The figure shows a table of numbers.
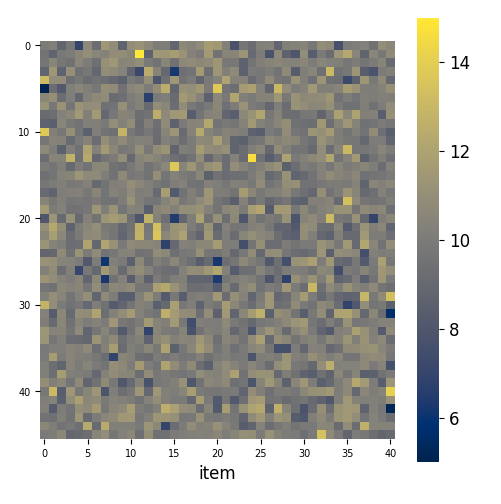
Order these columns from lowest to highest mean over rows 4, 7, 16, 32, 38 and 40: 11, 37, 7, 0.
7, 37, 11, 0
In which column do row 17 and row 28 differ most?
31
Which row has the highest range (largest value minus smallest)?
5
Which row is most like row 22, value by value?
21
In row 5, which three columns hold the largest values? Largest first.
20, 27, 14
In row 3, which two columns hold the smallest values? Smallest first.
15, 11
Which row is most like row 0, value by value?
26
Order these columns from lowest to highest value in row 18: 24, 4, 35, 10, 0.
24, 4, 0, 10, 35
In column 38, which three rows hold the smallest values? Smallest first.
20, 3, 38
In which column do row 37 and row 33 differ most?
33
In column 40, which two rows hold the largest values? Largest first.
40, 29
